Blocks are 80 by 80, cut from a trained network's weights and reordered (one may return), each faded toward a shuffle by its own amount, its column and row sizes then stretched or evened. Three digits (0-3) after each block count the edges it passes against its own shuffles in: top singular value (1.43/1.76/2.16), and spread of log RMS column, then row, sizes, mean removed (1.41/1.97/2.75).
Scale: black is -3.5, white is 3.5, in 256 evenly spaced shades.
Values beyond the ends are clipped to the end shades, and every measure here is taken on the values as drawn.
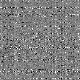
1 0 3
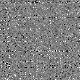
0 1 2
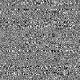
2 1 3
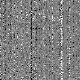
2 3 0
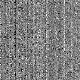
2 2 1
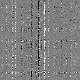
3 3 1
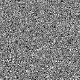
0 1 1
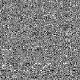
1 1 2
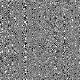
1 3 0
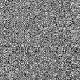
2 1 0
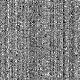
3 1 1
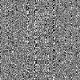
2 3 0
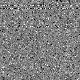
2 0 1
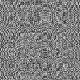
3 1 1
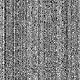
3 2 0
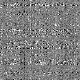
1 1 3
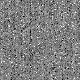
0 1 0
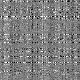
3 1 3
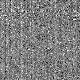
1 0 1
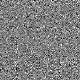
1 2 2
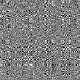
3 3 3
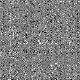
0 2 2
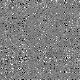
0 2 2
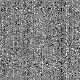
1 1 1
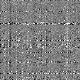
2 1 3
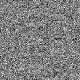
1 0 1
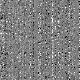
1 3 1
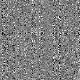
1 3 1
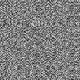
3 1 0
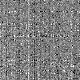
2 1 2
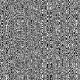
3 3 0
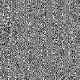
1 3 0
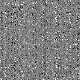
0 2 1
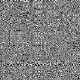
2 1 3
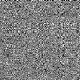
2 1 1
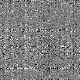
1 0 3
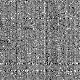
2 0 2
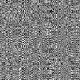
3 3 1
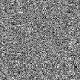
2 1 1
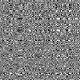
3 2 3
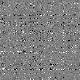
0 2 3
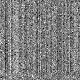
3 1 0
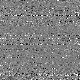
1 0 3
